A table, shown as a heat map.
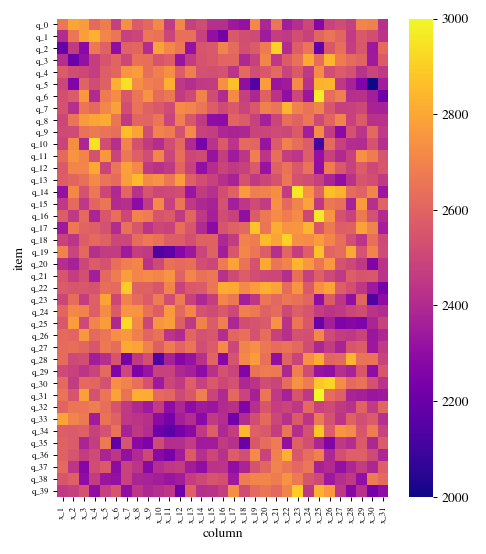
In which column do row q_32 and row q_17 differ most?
x_19
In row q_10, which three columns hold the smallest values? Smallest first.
x_25, x_14, x_20
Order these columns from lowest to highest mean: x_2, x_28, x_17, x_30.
x_30, x_28, x_17, x_2
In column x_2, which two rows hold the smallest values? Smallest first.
q_3, q_5
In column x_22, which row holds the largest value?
q_18
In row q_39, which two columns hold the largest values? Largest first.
x_23, x_25
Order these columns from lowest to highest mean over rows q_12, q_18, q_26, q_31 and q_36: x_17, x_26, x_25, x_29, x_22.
x_29, x_17, x_26, x_22, x_25
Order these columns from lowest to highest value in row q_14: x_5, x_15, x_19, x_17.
x_15, x_5, x_17, x_19
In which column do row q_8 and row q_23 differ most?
x_16
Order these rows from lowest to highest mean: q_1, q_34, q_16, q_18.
q_34, q_1, q_16, q_18
